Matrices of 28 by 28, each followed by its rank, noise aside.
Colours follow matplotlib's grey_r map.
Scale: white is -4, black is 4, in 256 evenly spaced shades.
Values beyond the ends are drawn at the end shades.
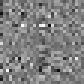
five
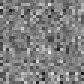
five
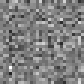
five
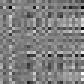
two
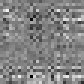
three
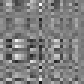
two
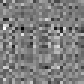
three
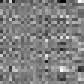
three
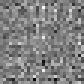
five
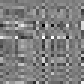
two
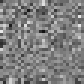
three
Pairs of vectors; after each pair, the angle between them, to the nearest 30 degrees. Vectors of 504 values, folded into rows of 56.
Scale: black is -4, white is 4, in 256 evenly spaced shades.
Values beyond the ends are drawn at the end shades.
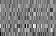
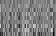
30 degrees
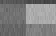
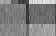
120 degrees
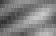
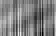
120 degrees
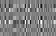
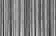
90 degrees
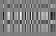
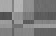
90 degrees
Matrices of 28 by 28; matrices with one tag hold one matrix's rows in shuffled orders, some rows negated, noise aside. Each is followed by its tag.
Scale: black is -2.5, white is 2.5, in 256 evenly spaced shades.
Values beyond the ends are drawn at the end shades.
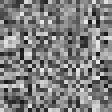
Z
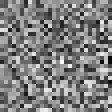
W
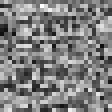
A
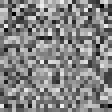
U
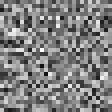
Z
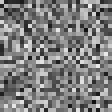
Z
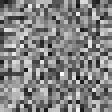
Z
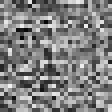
A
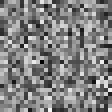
W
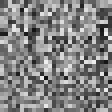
W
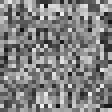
U
